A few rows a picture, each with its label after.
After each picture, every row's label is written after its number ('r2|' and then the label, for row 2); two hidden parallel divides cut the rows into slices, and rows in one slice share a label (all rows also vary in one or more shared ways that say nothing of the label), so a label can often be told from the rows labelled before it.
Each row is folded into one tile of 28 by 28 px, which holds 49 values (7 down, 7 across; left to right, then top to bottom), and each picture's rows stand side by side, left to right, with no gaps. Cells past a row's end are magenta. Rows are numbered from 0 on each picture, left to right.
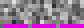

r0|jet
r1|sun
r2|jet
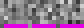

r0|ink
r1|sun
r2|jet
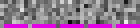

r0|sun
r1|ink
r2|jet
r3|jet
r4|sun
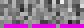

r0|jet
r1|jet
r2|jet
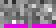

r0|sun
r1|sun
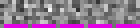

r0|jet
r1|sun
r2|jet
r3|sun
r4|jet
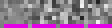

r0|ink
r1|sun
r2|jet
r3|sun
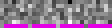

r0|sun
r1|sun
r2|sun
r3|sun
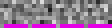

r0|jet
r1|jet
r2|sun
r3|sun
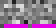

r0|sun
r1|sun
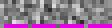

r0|sun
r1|jet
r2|sun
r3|ink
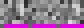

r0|sun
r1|ink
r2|sun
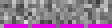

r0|jet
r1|jet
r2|ink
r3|sun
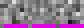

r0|jet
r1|ink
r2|jet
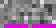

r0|ink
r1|jet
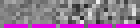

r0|ink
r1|ink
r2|jet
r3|jet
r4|sun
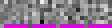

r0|ink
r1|jet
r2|jet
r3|sun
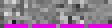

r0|jet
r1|ink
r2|jet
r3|ink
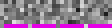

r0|sun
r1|sun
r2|jet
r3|ink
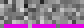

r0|sun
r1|sun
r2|ink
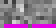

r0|sun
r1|ink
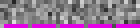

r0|sun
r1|ink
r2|jet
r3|jet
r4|jet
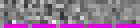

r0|sun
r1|jet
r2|sun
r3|ink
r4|ink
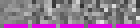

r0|ink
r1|sun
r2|sun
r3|sun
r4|sun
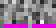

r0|jet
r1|sun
